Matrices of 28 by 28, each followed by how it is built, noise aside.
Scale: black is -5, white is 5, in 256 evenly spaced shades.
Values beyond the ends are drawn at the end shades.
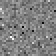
sparse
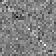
diagonal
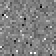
sparse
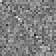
diagonal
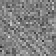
Toeplitz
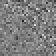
upper triangular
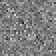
diagonal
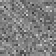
Toeplitz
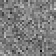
Toeplitz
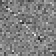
diagonal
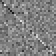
diagonal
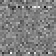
uneven rows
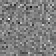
uneven rows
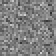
repeating rows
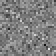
diagonal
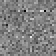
uneven rows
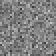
repeating rows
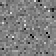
sparse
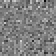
uneven rows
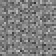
repeating rows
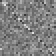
diagonal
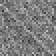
Toeplitz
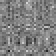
low rank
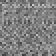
repeating columns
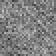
Toeplitz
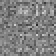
low rank
